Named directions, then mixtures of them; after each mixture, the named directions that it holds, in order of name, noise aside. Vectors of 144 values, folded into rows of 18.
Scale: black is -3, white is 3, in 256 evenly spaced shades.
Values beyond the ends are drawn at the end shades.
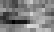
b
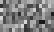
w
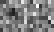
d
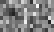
d.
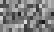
w.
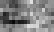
b.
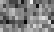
b, d.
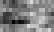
b.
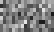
w.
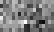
b, w.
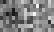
b, d.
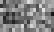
b, w.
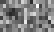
d.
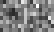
d.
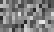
w.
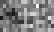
b, d.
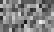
w.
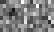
d.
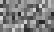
w.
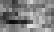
b.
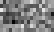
b, w.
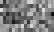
b, w.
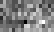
b, w.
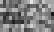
b, w.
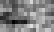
b.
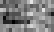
b, w.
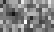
d, w.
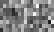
d.
